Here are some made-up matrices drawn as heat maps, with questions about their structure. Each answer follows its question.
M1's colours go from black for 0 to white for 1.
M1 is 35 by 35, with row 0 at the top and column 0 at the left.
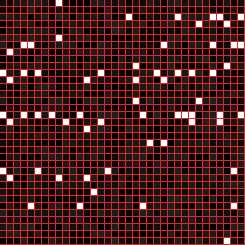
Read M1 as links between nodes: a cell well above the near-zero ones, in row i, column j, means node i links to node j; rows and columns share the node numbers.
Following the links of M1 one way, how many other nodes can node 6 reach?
8
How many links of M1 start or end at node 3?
5
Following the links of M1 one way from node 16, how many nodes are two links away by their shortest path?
9
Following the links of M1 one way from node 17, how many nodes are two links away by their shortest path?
4
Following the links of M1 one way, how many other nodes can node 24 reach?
5
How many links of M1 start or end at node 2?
5
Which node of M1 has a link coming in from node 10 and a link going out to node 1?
node 25
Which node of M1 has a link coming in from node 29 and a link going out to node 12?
node 11
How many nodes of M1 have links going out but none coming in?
7
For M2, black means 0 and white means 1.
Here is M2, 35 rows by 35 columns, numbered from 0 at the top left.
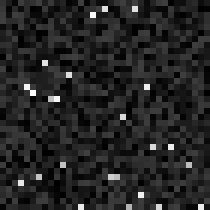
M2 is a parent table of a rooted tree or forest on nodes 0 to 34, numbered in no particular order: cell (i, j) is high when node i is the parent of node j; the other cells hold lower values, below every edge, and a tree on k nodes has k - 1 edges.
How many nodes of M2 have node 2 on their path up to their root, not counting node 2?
2
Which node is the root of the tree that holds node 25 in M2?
14
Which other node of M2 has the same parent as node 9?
8
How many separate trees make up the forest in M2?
11
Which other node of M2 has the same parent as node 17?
22
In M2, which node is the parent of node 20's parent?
29
